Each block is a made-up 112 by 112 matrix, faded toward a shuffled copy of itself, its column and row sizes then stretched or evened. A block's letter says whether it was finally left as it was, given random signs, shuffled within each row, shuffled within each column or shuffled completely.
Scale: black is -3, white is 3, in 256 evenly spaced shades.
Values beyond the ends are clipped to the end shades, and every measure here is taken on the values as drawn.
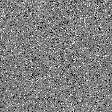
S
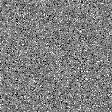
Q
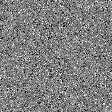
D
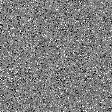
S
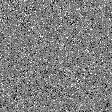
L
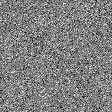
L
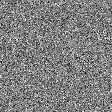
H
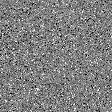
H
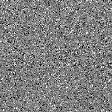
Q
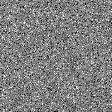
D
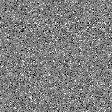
Q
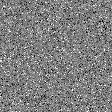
L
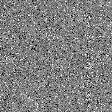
S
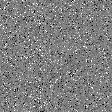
D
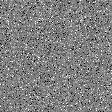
L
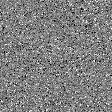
H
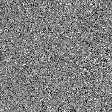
Q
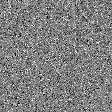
L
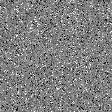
D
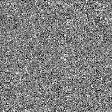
Q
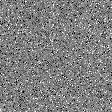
L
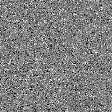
Q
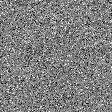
L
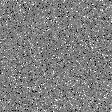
L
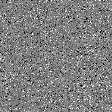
Q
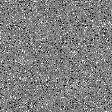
Q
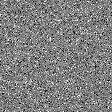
H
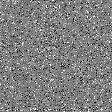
S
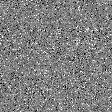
H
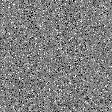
D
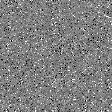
Q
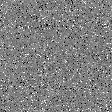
H
